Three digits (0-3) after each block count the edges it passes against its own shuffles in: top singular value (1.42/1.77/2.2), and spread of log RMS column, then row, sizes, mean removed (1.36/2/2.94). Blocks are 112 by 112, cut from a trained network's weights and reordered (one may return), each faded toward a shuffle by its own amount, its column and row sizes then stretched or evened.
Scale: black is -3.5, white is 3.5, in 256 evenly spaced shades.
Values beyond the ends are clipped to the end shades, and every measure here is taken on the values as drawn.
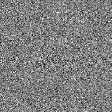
2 1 2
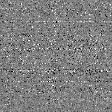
0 1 2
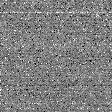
1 0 1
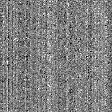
3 2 1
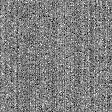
2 0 0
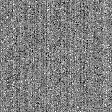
2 1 0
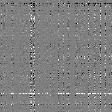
3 3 2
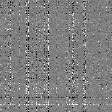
2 3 1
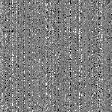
2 3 1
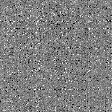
0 1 2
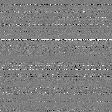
3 0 3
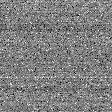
1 0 0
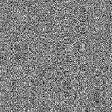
2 2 0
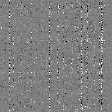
1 3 1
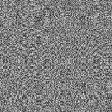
3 0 2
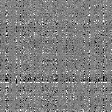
2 3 2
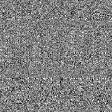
2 1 2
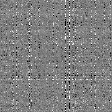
2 3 1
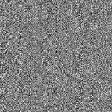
2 2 0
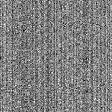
3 0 1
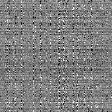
3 3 0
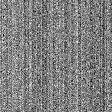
3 1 0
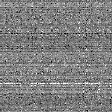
3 2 2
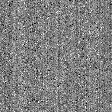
1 1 0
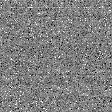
0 1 0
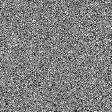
0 1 1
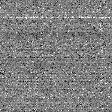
2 1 1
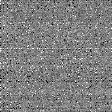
1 2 1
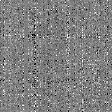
1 3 2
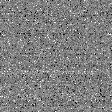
0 1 1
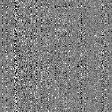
2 3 2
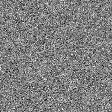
0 0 1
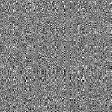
3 3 2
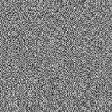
3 2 0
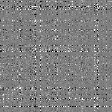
2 3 3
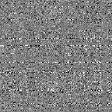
2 2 3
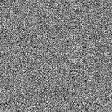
2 0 1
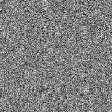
2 1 1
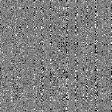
1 3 2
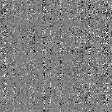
0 3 3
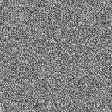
3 0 0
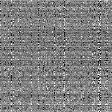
3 3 0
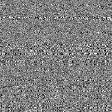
2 1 3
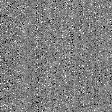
0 2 0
